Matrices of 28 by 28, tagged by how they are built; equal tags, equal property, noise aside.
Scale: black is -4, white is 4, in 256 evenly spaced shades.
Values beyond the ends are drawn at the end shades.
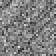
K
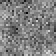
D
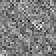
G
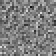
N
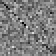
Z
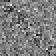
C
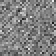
K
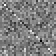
Z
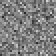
G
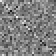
Z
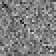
Z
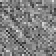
G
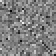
Z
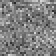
D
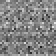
N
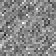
K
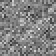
K
